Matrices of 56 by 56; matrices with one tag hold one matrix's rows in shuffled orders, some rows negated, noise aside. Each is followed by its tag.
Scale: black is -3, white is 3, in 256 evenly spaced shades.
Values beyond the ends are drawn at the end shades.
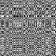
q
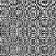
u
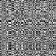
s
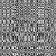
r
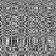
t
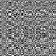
s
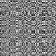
u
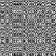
q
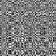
s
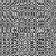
r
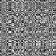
s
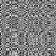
t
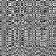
s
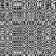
q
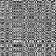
q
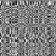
t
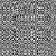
r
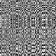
u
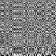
q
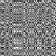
q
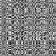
s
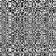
s
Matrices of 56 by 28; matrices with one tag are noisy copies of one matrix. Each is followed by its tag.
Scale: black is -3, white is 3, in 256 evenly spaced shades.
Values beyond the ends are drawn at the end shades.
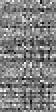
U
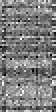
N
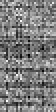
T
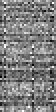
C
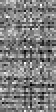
U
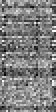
N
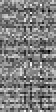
U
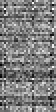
C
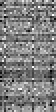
C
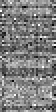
N
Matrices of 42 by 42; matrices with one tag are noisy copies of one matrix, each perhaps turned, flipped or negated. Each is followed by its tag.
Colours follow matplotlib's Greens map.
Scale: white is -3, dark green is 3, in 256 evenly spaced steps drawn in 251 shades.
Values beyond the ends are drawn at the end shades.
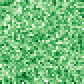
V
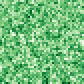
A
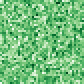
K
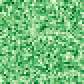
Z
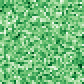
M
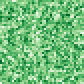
Z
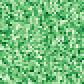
Z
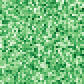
K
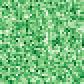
Z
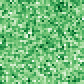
V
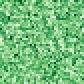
A
